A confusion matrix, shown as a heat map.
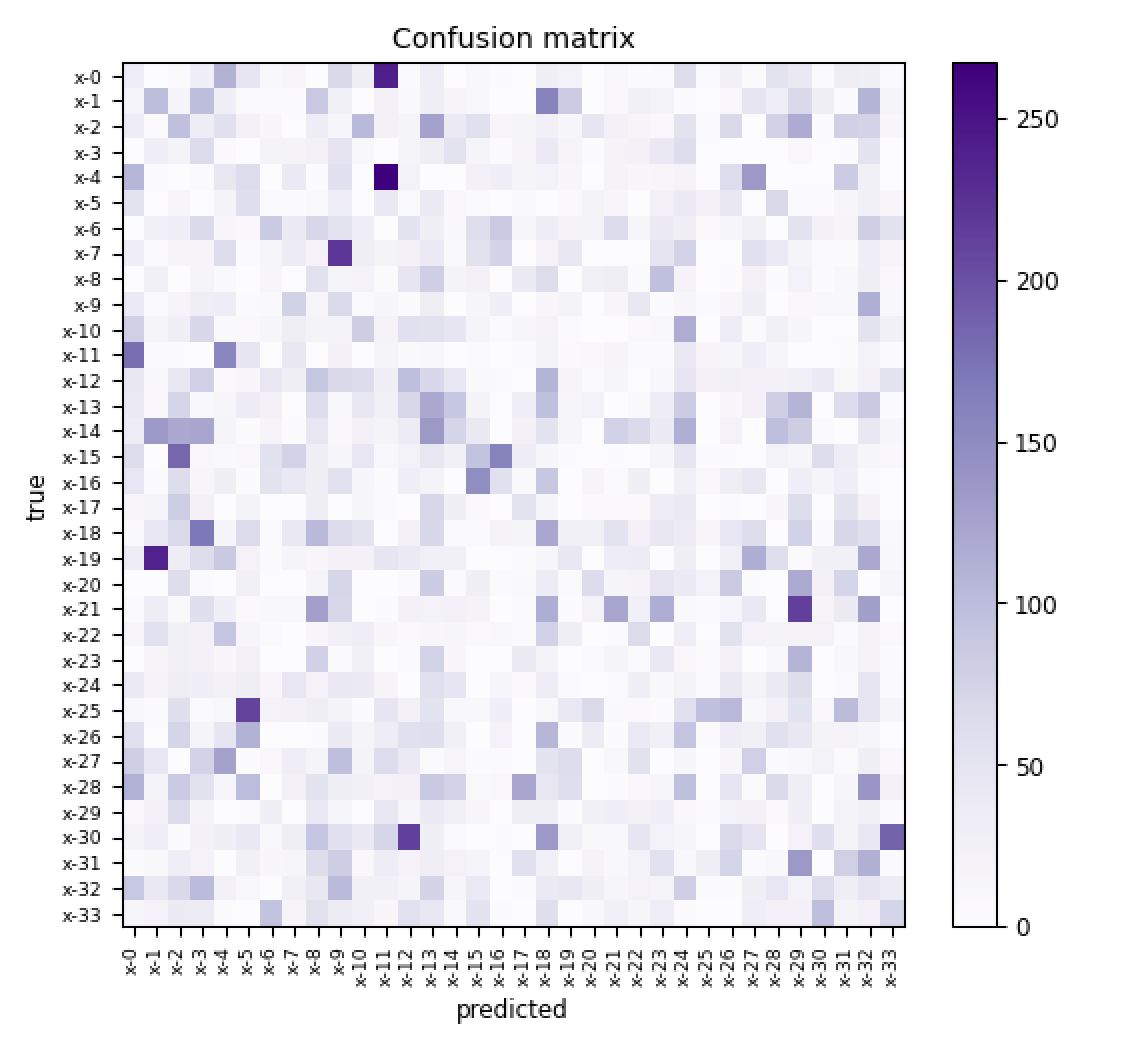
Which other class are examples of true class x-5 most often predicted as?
x-28
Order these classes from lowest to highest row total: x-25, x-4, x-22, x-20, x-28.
x-22, x-20, x-4, x-25, x-28
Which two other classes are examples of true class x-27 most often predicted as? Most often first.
x-4, x-9
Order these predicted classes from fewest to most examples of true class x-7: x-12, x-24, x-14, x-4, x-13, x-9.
x-14, x-12, x-13, x-4, x-24, x-9
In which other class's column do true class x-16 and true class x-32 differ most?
x-15
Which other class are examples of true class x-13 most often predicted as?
x-29
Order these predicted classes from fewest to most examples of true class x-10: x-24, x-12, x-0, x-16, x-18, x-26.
x-16, x-18, x-26, x-12, x-0, x-24
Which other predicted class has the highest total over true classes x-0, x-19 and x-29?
x-11
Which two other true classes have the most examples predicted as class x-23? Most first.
x-21, x-8
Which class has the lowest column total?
x-25
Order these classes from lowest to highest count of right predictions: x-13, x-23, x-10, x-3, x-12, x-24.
x-24, x-23, x-3, x-10, x-12, x-13
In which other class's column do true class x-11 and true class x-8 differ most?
x-0
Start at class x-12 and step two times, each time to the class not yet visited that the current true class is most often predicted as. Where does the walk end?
x-3
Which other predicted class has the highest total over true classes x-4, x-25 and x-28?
x-5
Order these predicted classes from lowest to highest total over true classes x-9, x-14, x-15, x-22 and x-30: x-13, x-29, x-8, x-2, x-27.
x-27, x-29, x-8, x-13, x-2
